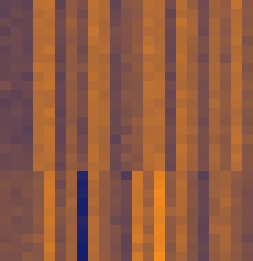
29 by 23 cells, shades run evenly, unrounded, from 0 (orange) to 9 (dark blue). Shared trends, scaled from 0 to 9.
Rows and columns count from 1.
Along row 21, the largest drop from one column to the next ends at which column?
9
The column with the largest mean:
8
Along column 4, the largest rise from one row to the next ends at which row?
20
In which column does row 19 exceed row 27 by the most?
13
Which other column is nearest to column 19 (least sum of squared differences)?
12
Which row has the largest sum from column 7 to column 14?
28
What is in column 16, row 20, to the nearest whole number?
4
